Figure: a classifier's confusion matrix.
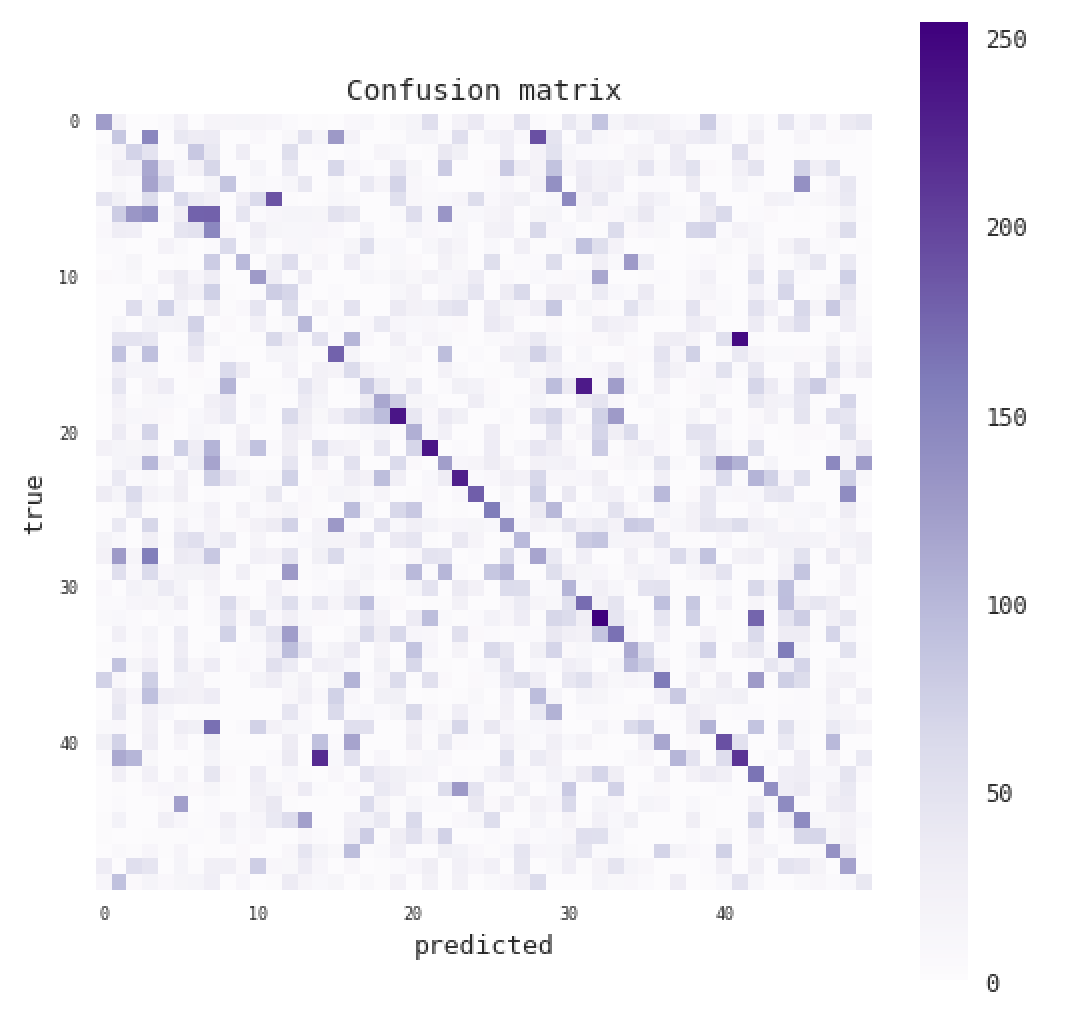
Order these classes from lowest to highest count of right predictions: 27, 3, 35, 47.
35, 27, 3, 47
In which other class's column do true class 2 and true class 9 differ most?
34
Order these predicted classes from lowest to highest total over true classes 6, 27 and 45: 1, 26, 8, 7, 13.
26, 8, 1, 13, 7
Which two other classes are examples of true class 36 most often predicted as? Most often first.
42, 16
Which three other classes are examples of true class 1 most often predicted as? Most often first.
28, 3, 15
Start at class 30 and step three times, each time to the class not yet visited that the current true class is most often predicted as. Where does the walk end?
11
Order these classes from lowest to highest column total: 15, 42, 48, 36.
15, 36, 48, 42
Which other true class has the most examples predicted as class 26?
29
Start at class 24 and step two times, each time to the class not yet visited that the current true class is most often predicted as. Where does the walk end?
10
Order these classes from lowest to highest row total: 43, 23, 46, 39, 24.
46, 43, 24, 39, 23
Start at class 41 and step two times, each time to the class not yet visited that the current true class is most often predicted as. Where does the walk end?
16
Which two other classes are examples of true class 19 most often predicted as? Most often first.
33, 18
